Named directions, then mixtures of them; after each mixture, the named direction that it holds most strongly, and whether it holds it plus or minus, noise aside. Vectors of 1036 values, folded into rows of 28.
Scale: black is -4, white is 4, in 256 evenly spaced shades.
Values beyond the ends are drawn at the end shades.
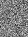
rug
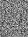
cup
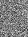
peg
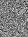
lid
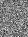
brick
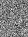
rug, plus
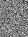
rug, plus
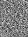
cup, minus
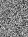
rug, plus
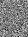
brick, minus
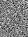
rug, minus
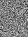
lid, plus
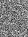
peg, plus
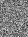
brick, plus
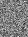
brick, plus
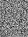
cup, plus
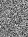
rug, minus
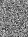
brick, minus
